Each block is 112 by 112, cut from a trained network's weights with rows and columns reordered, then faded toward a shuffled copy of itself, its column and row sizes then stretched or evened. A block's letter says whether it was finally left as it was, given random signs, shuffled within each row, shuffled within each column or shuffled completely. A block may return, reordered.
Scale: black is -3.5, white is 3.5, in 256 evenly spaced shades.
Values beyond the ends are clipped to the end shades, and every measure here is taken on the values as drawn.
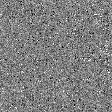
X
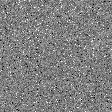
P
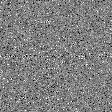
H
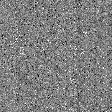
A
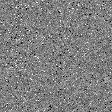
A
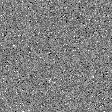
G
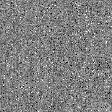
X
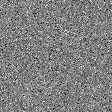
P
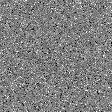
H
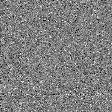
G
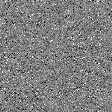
X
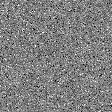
H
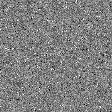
G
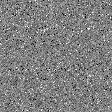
H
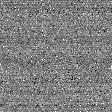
X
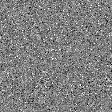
H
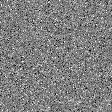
P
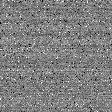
H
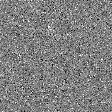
G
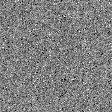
A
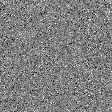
A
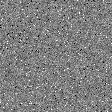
P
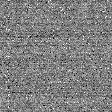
X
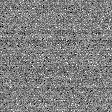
H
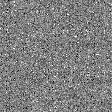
A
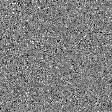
G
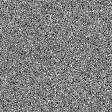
A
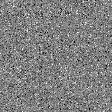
X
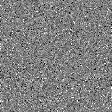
X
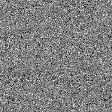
G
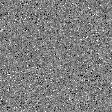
G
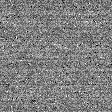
H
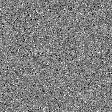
H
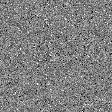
G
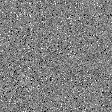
G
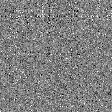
X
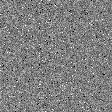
A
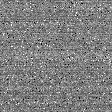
H
